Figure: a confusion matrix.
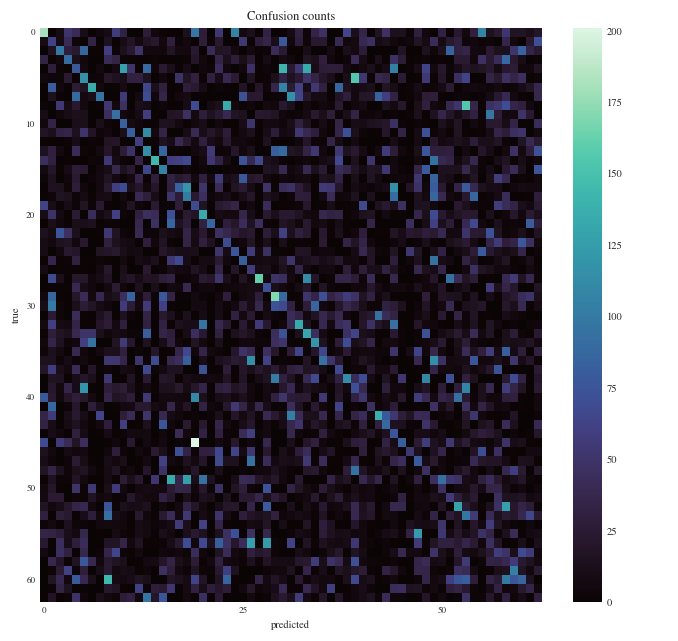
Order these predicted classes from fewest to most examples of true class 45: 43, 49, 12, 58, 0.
12, 49, 43, 58, 0
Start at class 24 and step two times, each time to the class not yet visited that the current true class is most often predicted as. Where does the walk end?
47
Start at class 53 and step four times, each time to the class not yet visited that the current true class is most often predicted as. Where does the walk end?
58
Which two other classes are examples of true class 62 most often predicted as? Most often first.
13, 15
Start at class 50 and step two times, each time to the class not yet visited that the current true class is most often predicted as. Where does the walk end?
56
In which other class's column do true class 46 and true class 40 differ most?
19
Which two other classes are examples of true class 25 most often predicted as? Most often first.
49, 17
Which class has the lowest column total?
46
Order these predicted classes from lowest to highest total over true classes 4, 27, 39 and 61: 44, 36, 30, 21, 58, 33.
21, 36, 58, 44, 30, 33
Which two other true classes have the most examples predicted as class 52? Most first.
40, 60
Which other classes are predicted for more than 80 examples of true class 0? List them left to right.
19, 24, 55
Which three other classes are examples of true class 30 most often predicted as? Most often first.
1, 34, 29
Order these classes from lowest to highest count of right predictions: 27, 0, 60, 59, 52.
60, 59, 52, 27, 0
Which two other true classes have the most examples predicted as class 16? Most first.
49, 21
